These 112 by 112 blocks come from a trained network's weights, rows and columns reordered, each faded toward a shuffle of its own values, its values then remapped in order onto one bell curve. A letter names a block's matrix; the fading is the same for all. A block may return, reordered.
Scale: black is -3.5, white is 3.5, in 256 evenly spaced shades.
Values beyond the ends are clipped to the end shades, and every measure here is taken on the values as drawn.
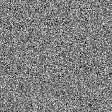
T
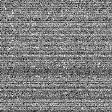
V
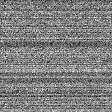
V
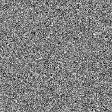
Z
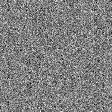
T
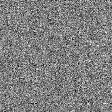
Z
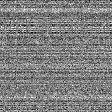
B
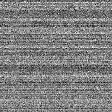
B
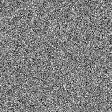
T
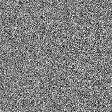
T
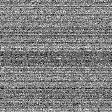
V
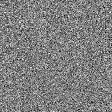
T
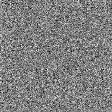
Z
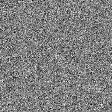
Z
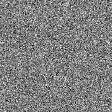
T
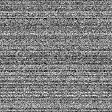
B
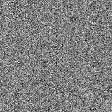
T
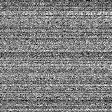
V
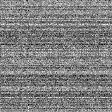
B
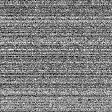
B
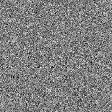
Z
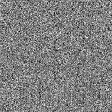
T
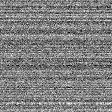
B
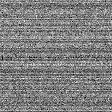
V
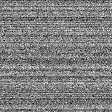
V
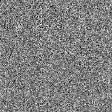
Z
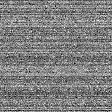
V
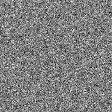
Z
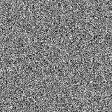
T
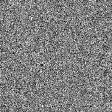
T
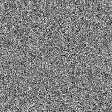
T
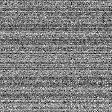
V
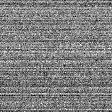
V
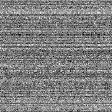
V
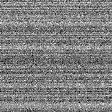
V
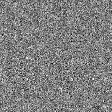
Z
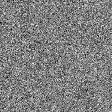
T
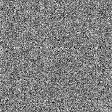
Z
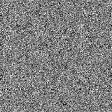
Z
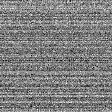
V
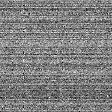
V
